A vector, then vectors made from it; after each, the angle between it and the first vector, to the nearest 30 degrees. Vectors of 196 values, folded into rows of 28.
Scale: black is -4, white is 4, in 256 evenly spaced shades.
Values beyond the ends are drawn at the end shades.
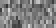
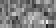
60 degrees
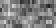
60 degrees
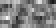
60 degrees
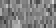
150 degrees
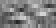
90 degrees
